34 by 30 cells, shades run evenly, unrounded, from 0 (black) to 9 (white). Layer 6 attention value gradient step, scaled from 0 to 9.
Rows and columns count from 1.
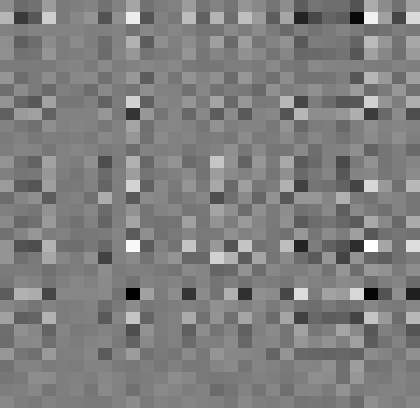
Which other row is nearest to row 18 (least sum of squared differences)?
15
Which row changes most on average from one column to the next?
2
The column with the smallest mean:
22
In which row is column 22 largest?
25
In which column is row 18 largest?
16
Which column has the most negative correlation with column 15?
4
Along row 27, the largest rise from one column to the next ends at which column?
27
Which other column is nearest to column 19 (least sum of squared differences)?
7
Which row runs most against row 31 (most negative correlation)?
34
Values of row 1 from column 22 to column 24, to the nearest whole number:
3 4 4
